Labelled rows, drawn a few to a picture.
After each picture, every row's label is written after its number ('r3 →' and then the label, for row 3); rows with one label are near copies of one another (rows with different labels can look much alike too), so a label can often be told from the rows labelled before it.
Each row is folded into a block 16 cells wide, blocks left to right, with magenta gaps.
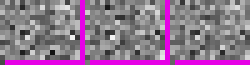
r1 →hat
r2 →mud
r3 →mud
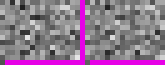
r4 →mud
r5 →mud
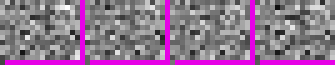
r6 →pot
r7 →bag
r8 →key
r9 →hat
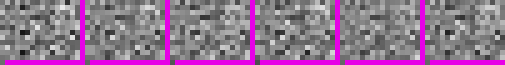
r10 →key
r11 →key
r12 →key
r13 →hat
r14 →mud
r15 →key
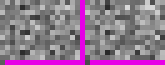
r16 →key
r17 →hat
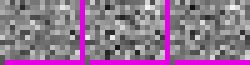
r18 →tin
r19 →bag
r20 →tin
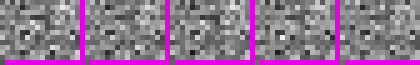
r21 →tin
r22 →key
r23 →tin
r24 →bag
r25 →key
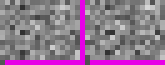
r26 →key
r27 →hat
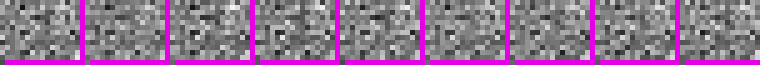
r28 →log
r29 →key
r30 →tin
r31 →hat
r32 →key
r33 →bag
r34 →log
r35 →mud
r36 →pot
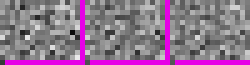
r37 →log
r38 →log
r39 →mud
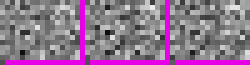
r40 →key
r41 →hat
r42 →tin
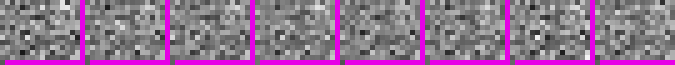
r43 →bag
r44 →log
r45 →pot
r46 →hat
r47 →hat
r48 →key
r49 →mud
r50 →hat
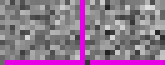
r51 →tin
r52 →log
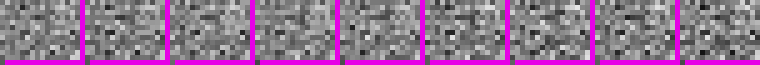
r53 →log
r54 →key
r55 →key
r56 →key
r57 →hat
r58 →tin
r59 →hat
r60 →key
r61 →bag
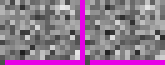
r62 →pot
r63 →log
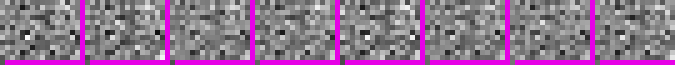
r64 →bag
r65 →log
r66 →log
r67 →key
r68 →hat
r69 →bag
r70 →bag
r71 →mud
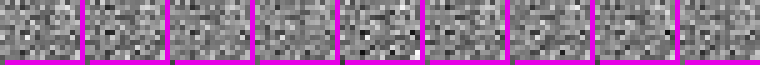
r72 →pot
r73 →key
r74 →key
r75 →hat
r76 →log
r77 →key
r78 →hat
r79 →log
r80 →pot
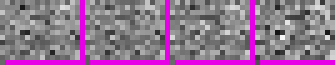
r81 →bag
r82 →bag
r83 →tin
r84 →hat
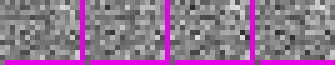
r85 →tin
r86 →key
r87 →bag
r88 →bag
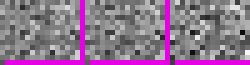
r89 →mud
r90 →bag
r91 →pot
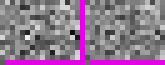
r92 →bag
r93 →hat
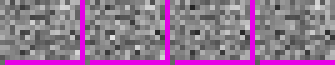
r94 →tin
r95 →bag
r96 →key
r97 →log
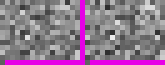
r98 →hat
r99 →pot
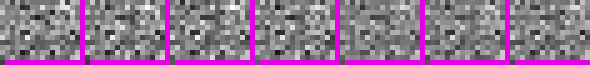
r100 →bag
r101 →log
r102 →tin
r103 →key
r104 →tin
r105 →mud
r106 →bag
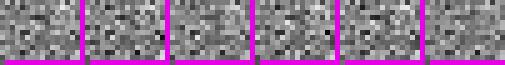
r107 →tin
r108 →bag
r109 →hat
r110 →log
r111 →tin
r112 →hat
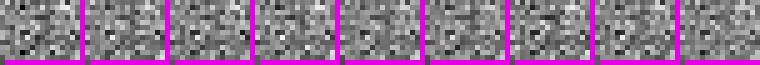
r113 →hat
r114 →log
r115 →bag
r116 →pot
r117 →log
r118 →hat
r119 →tin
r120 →hat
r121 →key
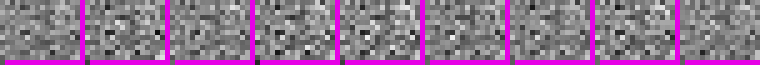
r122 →bag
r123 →log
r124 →tin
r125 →hat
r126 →hat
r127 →mud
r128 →hat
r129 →bag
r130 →pot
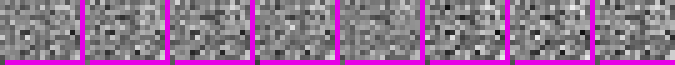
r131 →log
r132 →key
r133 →log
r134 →log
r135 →tin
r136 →log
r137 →log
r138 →pot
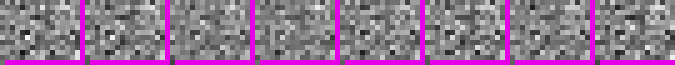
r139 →mud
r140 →hat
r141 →log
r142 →tin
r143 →key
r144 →hat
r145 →hat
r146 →key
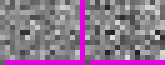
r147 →key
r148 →mud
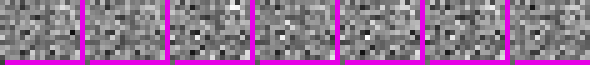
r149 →log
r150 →mud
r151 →pot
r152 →mud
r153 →bag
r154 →pot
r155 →tin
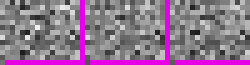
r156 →tin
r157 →log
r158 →bag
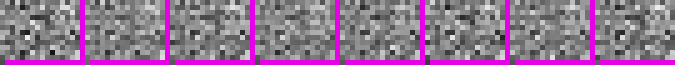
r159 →mud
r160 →mud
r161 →pot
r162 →hat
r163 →key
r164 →log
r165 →log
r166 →tin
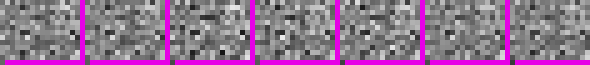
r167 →bag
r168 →hat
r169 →key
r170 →mud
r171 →key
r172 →log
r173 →log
